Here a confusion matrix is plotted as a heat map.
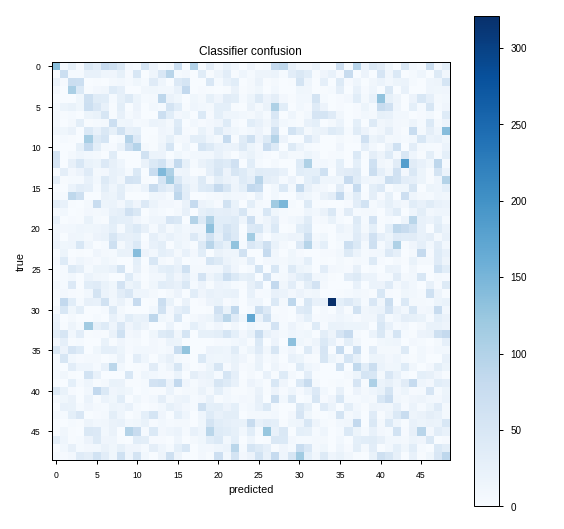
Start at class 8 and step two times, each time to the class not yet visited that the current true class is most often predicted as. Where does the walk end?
30
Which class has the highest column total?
27
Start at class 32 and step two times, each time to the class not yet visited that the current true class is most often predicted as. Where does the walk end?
40
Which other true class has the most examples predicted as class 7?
37
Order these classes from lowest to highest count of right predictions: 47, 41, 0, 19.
47, 41, 19, 0
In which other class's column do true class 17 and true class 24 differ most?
28
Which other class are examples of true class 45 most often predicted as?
26
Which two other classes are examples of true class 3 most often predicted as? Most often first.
2, 16
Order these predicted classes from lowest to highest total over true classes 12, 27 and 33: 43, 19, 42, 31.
19, 42, 31, 43
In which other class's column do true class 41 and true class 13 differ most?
14
